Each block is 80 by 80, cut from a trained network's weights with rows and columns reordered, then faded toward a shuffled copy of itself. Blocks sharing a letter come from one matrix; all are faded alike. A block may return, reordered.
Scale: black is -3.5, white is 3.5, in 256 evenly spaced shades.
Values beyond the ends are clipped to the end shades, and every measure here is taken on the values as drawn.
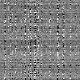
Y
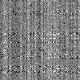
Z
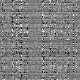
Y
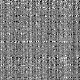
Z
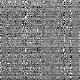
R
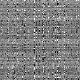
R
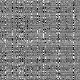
Y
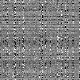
Y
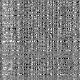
Z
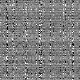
Y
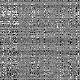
R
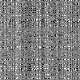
Z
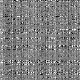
Z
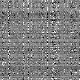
R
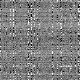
Y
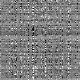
R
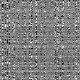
R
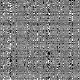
R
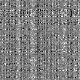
Z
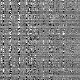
Y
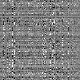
R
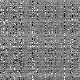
R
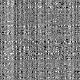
Z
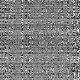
R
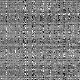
R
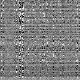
Y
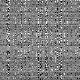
R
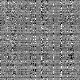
R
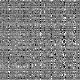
R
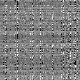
Y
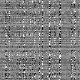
Y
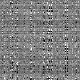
Y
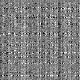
Z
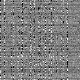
R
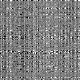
Z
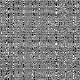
R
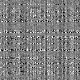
Z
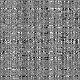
Z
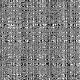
Z
